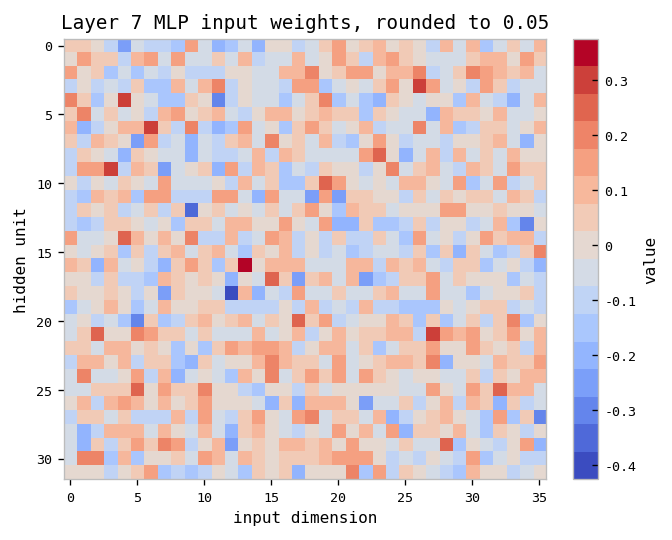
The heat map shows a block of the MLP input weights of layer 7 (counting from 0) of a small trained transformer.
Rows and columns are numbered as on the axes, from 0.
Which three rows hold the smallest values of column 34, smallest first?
13, 7, 20
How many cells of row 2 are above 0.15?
3
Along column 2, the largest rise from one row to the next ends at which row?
21
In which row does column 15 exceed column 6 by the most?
17
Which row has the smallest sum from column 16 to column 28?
19
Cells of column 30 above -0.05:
24
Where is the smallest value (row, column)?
18, 12
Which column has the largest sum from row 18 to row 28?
27
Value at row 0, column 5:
-0.05
